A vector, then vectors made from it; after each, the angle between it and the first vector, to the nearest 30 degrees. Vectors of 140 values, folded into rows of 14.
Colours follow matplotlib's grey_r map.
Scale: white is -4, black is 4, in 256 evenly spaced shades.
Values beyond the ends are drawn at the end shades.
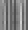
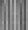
150 degrees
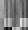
60 degrees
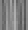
150 degrees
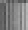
120 degrees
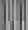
150 degrees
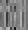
60 degrees
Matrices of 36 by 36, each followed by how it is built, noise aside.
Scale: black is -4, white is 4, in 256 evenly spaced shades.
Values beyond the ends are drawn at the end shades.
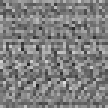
repeating columns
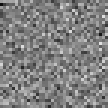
noise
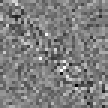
banded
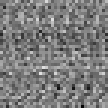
repeating columns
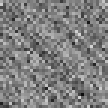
Toeplitz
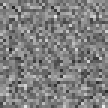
repeating columns
